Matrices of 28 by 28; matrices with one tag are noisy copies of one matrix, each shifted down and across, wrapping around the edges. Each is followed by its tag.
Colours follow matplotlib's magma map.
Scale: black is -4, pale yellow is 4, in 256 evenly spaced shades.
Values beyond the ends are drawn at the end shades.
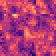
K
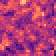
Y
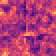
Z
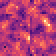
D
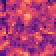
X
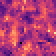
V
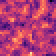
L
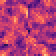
D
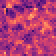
Y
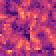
K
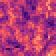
V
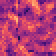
D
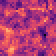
X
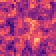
X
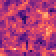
X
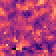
Y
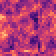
X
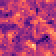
D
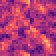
D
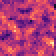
D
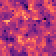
K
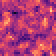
L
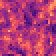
V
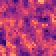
K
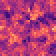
Y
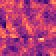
K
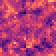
Y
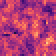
V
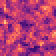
L
